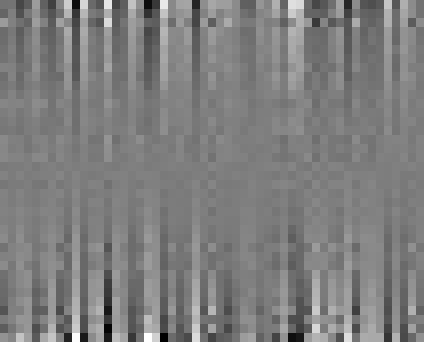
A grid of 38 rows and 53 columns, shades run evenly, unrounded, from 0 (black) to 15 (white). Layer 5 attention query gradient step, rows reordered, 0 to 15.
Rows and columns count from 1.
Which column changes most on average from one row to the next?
27
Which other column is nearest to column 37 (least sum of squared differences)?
9
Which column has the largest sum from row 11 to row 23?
14
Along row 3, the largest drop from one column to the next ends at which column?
15
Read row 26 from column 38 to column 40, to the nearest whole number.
7 8 8
